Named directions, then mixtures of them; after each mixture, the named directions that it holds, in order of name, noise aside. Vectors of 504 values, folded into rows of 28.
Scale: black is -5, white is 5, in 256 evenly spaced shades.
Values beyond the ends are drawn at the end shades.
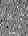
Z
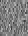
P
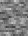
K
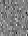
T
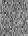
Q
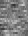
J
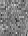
J, T, Z.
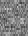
K, P, Z.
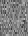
J, P, Q.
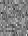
K, T.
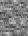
K.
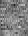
J, Z.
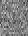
J, Q, Z.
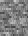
K.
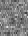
K, T, Z.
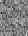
K, Q, T.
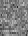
J, T, Z.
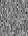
P, T, Z.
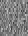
P.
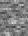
J, K.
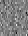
T.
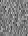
P, T.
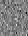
T.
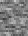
K.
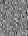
T.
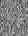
P, Z.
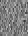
P.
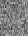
J, P, Q.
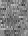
J, Z.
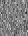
P, T.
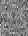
J, Q, Z.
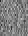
P, T, Z.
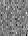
T, Z.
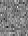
K, T, Z.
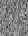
P, Z.
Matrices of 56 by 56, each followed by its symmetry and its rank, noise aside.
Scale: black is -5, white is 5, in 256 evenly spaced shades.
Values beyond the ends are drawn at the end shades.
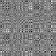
symmetric, rank three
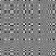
symmetric, rank one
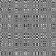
no symmetry, rank two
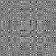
symmetric, rank three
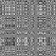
no symmetry, rank three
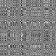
no symmetry, rank three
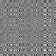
no symmetry, rank two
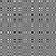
symmetric, rank one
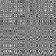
symmetric, rank three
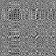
symmetric, rank three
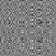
no symmetry, rank three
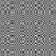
no symmetry, rank two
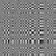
symmetric, rank one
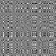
antisymmetric, rank two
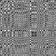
symmetric, rank three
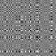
symmetric, rank two
